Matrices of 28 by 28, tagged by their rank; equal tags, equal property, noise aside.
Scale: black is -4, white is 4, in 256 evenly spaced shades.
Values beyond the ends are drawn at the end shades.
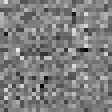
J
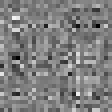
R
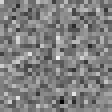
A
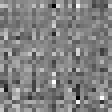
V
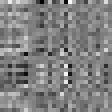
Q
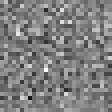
A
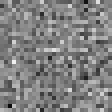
A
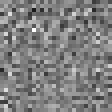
J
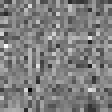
J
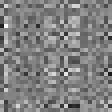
Q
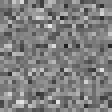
J
